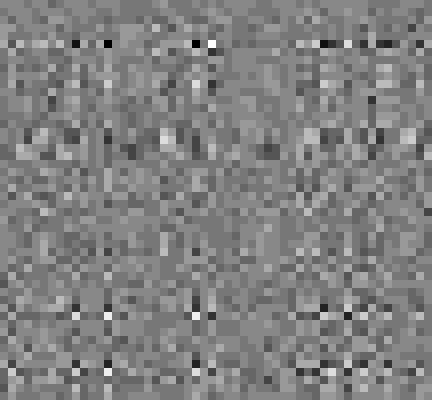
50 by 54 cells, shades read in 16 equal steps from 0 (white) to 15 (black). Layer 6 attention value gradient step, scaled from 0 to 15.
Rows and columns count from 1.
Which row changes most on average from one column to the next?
6
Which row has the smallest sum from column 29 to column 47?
16
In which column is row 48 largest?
34
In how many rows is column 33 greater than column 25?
18
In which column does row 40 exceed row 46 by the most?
44
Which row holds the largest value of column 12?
32
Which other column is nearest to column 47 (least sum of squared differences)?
7
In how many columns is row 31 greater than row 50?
25
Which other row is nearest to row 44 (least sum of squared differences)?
48
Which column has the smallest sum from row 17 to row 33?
21
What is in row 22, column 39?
6
